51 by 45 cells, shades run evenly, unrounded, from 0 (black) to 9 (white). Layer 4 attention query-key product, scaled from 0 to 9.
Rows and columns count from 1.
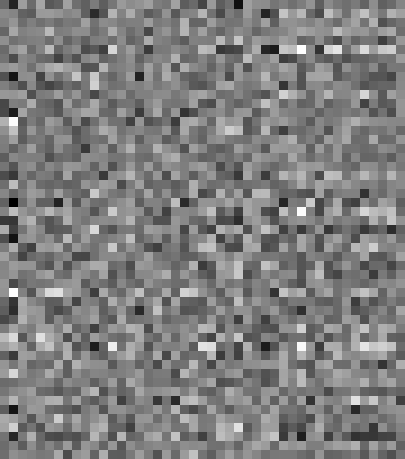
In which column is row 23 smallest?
2
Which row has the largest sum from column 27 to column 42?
6
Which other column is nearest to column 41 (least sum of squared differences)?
23
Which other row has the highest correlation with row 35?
13
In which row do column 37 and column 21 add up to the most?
33
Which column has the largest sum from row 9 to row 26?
11
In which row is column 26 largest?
15
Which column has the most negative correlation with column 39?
20
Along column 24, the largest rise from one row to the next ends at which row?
39
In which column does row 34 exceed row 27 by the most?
27
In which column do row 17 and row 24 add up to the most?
34
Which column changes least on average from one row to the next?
29
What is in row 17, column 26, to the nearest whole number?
4
